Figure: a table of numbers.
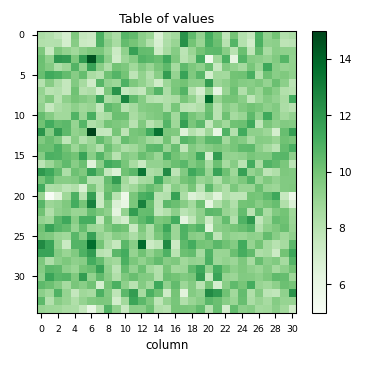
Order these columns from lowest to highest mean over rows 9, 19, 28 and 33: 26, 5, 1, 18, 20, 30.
1, 5, 18, 30, 26, 20
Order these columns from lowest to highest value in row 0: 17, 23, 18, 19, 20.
19, 23, 18, 20, 17
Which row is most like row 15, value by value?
30
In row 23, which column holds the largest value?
25
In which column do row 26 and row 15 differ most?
6
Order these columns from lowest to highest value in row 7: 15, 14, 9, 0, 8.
15, 0, 8, 14, 9
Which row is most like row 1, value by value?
0
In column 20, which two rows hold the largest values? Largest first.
8, 32
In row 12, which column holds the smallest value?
21
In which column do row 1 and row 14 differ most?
17
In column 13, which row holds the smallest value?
26
